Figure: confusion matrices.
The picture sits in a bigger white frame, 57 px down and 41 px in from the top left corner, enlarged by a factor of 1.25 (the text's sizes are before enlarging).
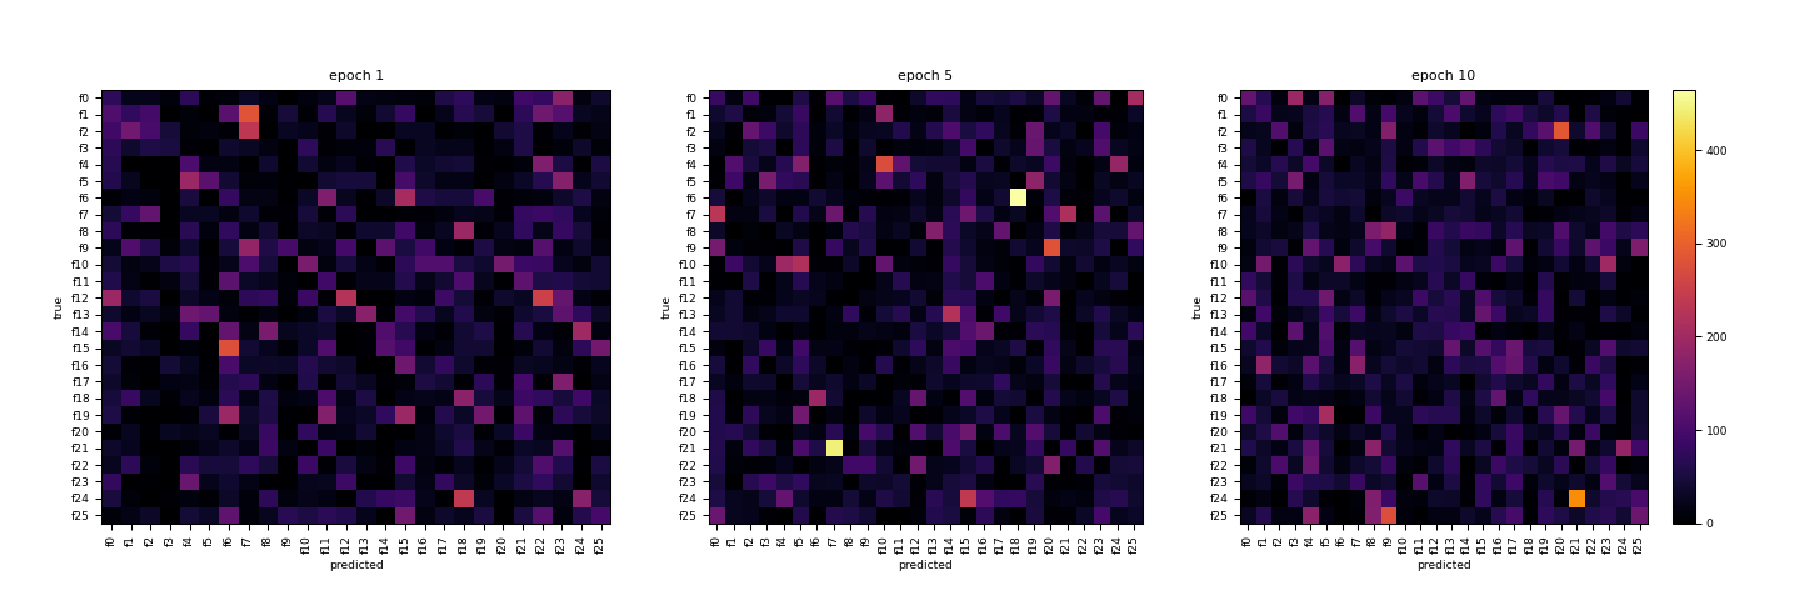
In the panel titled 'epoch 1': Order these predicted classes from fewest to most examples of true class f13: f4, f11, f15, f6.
f6, f11, f15, f4
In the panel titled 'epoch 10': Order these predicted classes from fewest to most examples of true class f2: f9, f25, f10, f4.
f10, f4, f25, f9
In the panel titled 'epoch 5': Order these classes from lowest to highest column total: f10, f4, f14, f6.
f6, f4, f10, f14
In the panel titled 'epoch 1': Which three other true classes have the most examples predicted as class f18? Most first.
f24, f8, f11
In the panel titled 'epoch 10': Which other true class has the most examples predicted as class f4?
f25
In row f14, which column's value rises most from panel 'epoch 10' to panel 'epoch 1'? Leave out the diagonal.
f24
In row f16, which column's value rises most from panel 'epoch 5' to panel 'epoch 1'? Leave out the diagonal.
f15
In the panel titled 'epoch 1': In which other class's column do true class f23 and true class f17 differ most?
f4
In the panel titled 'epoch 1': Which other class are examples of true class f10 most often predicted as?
f20
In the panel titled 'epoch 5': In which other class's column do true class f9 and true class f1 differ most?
f20
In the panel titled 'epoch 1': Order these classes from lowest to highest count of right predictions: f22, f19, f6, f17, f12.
f17, f6, f22, f19, f12
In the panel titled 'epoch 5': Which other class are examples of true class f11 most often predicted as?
f16
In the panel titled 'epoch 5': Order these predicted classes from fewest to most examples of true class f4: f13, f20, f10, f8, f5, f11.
f8, f13, f20, f11, f5, f10
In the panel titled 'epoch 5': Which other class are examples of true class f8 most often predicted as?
f13
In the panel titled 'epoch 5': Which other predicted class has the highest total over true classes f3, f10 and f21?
f7
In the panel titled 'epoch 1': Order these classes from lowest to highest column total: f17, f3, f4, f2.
f3, f2, f17, f4
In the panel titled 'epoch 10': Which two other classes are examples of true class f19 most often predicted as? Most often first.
f5, f20
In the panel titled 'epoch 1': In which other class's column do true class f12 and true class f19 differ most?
f22
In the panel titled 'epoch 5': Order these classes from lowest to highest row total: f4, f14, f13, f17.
f17, f14, f13, f4
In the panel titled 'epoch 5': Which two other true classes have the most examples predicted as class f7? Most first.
f21, f0
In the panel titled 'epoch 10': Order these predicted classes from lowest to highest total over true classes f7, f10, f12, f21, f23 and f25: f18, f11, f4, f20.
f18, f20, f11, f4
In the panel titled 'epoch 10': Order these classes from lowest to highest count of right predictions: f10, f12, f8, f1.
f12, f1, f10, f8
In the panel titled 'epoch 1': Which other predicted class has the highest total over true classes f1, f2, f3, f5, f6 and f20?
f7
